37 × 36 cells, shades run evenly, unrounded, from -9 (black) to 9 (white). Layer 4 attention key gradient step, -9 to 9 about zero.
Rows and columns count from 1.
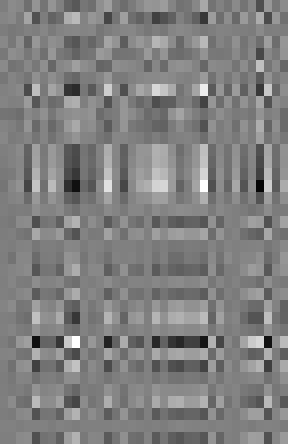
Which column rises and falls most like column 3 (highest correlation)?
36
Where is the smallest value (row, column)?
16, 33
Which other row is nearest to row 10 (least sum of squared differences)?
3
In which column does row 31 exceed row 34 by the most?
10
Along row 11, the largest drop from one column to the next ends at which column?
34
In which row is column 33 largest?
29
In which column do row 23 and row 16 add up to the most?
26
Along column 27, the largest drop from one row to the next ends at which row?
30
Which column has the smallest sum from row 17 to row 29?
23
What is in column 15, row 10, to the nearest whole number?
0
